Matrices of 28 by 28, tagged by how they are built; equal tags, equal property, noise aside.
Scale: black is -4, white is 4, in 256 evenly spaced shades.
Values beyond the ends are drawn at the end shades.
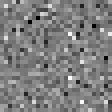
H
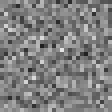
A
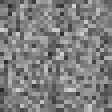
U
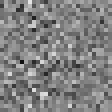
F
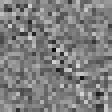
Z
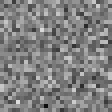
A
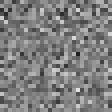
U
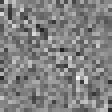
Z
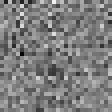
F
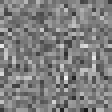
F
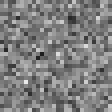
A
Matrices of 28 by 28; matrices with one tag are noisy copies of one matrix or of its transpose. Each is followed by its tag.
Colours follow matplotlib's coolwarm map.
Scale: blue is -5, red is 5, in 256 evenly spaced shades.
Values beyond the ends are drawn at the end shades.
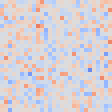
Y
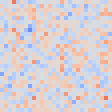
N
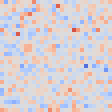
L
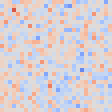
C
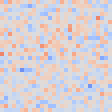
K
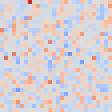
L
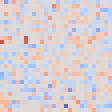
Y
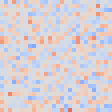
Y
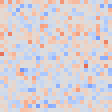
K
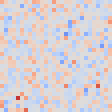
K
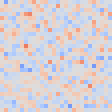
L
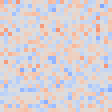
K
